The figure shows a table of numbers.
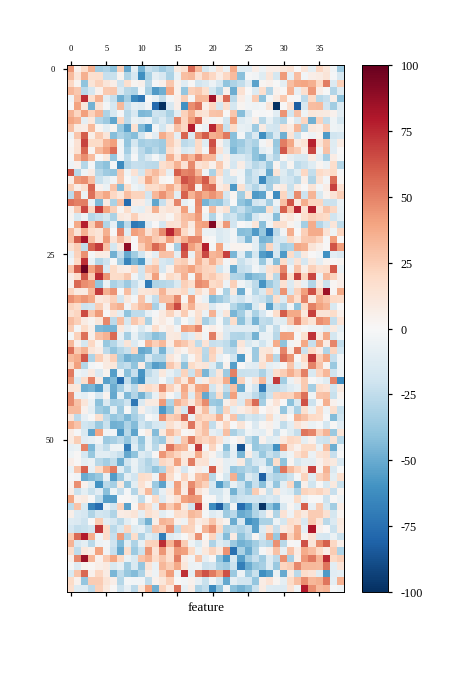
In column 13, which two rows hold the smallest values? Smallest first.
5, 63
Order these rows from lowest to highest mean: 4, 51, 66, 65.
51, 4, 65, 66
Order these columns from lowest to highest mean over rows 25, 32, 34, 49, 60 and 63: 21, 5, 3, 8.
8, 3, 21, 5
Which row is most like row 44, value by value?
41
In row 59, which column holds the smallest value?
27
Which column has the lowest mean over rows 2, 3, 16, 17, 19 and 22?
26
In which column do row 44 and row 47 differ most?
19
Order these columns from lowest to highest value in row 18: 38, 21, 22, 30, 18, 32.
21, 22, 38, 32, 30, 18
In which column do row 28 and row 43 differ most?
4
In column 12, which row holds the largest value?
24
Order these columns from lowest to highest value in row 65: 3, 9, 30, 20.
9, 30, 3, 20
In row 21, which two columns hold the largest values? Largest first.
20, 2
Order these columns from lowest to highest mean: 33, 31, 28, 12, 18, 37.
28, 12, 37, 31, 33, 18
